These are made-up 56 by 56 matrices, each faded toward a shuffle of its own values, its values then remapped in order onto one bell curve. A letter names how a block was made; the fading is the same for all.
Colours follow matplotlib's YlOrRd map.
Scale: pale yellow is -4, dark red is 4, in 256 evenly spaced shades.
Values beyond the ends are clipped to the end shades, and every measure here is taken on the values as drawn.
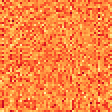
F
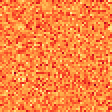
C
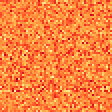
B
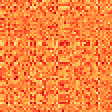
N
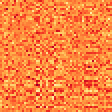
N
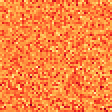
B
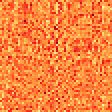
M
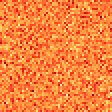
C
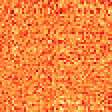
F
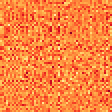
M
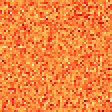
B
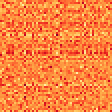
N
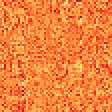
F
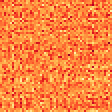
M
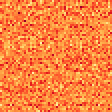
F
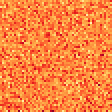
B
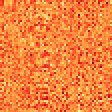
F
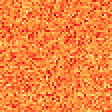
B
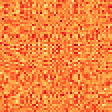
N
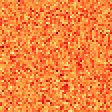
C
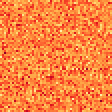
B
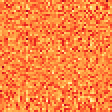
F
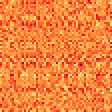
N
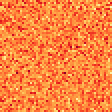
B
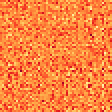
M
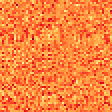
M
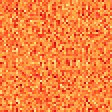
F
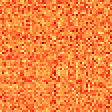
F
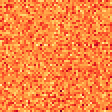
B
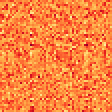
F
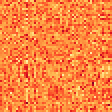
M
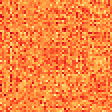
M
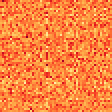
F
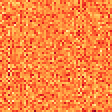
F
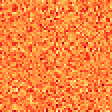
F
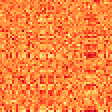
N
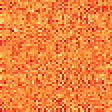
M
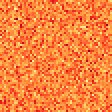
C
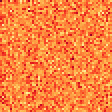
C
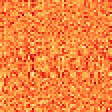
M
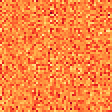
M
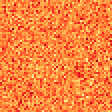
C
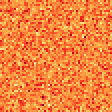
B
